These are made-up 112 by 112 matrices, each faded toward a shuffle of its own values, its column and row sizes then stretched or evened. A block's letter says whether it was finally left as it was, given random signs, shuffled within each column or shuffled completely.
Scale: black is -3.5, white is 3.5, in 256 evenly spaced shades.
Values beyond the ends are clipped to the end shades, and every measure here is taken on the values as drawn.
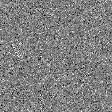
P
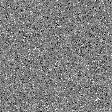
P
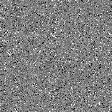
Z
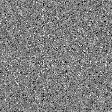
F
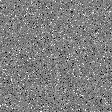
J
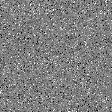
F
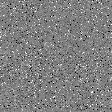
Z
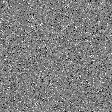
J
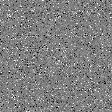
Z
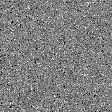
P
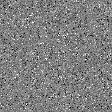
F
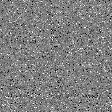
Z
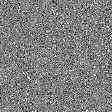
P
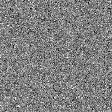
Z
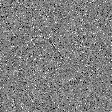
P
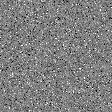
J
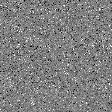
F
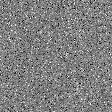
J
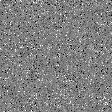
F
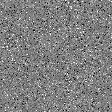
P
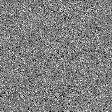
F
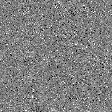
Z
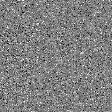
F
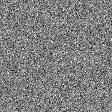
P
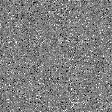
Z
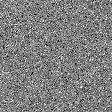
J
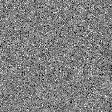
Z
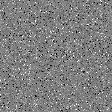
F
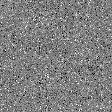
P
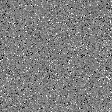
F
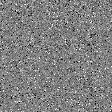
F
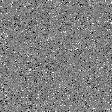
Z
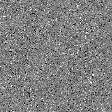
P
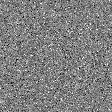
J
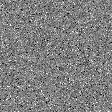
J
